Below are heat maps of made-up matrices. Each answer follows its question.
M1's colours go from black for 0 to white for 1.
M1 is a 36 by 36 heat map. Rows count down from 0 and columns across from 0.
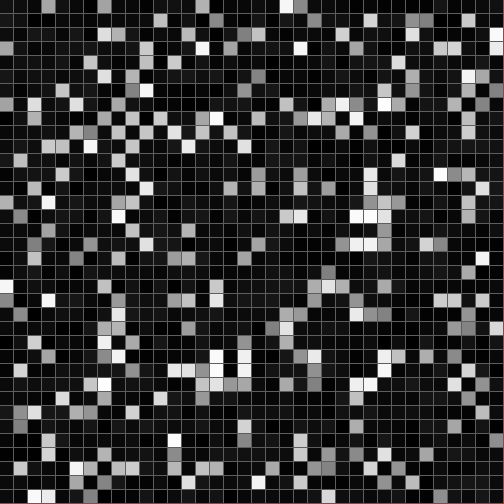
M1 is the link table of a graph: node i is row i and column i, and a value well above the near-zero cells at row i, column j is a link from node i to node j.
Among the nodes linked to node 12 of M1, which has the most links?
node 33
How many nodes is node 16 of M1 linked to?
4
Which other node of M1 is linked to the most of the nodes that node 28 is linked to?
node 8
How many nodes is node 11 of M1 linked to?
3
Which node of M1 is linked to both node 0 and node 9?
node 14
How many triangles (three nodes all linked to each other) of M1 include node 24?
3
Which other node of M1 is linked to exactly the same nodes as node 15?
node 22
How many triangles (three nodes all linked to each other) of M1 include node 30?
2
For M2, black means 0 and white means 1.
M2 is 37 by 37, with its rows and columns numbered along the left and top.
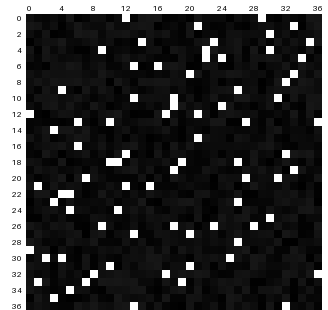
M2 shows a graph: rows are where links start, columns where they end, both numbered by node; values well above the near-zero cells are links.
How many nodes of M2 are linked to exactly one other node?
10
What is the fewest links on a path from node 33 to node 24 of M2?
4
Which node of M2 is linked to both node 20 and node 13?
node 27
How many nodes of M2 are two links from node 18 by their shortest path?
7
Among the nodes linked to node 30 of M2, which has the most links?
node 4
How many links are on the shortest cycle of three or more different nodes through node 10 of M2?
5
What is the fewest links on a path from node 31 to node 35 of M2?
6
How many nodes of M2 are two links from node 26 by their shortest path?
5
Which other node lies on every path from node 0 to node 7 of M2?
node 12
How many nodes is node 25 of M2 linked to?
1
